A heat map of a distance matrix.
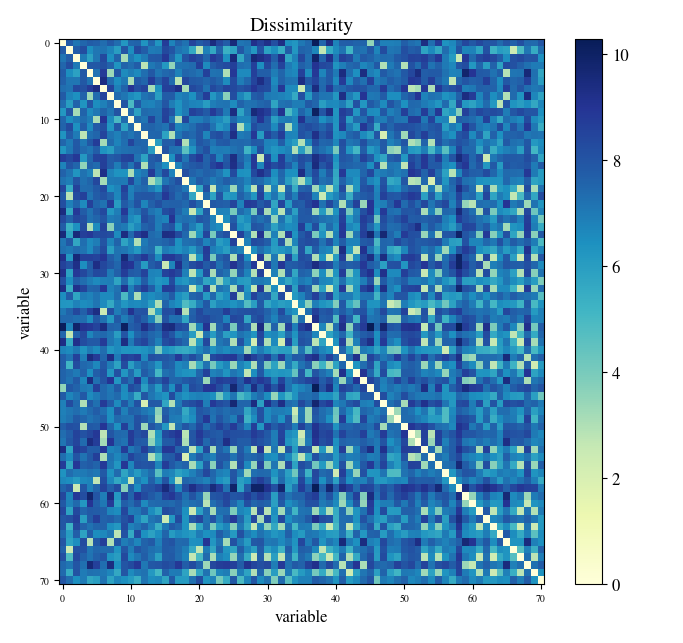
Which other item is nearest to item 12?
47
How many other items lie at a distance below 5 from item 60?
5
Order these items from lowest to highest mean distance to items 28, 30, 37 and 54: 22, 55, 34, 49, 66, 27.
22, 55, 34, 66, 49, 27
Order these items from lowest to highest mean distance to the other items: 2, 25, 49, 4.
49, 25, 4, 2
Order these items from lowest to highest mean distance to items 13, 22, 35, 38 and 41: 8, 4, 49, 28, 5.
8, 28, 49, 4, 5
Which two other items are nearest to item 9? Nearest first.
2, 58
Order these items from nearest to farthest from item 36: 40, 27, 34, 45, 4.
34, 40, 27, 4, 45
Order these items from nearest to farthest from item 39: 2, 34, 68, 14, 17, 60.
34, 14, 60, 17, 68, 2
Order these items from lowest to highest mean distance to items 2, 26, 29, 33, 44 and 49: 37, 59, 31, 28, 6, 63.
31, 63, 59, 6, 28, 37
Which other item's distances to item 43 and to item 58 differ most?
27
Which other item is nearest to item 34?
48
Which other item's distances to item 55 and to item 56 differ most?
25
